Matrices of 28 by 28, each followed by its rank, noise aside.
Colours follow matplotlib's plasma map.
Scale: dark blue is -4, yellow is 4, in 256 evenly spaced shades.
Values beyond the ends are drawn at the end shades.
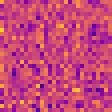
seven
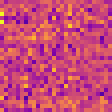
seven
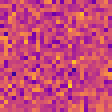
eight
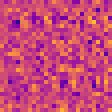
six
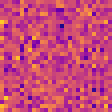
five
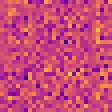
six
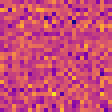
seven
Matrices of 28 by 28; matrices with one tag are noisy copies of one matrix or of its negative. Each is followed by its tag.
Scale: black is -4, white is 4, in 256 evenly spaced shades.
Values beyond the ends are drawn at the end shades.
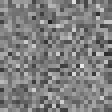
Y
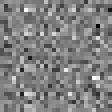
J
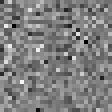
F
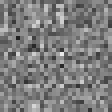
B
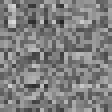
B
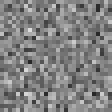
J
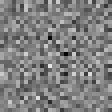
Y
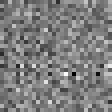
Y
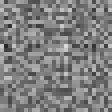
F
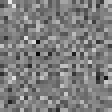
Y
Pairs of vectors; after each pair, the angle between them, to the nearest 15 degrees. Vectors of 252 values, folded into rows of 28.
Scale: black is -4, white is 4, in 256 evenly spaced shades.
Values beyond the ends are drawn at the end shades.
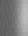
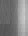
15 degrees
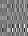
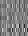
150 degrees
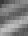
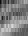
30 degrees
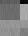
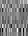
105 degrees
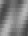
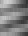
105 degrees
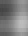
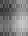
15 degrees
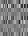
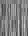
105 degrees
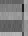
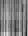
75 degrees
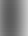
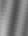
90 degrees
